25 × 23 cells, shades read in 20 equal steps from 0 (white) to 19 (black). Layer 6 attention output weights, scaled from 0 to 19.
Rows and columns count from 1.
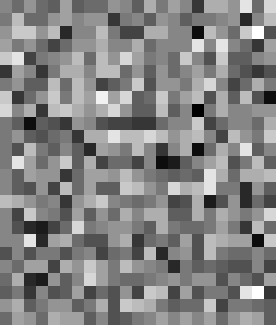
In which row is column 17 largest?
9
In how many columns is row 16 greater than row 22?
8
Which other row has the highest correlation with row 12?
1
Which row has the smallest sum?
11
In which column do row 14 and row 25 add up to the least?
18
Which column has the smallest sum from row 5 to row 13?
19
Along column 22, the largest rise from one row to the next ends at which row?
4
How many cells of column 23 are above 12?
6
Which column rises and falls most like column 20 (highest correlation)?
23
